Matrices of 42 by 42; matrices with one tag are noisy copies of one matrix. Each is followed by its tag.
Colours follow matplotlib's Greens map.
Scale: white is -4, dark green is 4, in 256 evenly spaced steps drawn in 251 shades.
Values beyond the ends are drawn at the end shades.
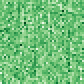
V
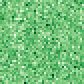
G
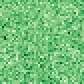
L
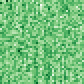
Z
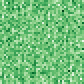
V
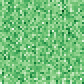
V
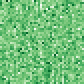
Z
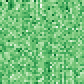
Z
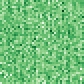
V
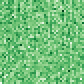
V
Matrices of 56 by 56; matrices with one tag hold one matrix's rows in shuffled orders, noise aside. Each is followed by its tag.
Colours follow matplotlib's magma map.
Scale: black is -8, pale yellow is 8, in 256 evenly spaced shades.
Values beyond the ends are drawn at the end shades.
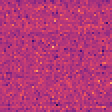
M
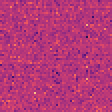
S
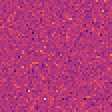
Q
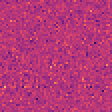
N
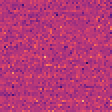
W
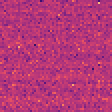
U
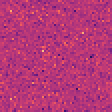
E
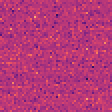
S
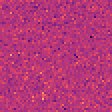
E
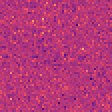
E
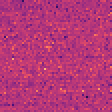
W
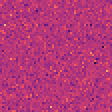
N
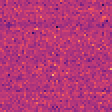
M
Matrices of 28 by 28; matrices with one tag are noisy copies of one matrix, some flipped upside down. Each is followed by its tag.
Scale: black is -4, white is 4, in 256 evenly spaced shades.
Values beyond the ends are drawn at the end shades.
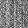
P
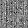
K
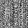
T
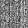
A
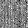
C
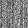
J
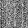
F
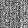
A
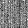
C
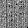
K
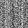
T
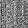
F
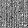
K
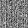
K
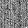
C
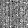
A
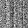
P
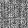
C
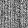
C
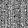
C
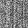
P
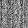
J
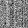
P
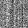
P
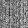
A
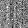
P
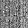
A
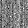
J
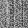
P
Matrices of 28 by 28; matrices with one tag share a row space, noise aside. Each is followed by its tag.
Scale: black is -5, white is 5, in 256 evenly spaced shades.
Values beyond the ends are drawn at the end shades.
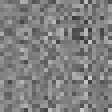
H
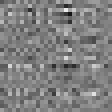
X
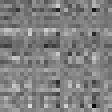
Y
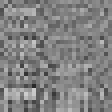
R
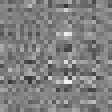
X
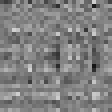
Y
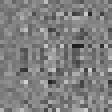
H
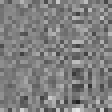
H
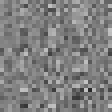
H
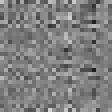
X
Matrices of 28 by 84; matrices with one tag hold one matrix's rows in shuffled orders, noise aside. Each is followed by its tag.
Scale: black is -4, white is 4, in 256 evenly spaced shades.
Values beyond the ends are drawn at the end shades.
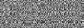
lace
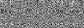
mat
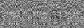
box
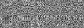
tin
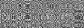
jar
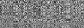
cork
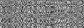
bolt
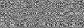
mat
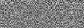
mat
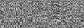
box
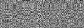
tin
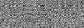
lace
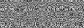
mat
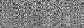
cork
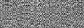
tin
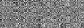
cork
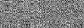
tin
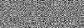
lace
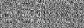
tin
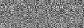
mat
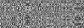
jar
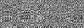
tin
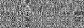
jar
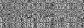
bolt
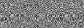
mat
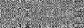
jar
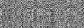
bolt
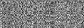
bolt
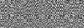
mat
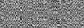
box
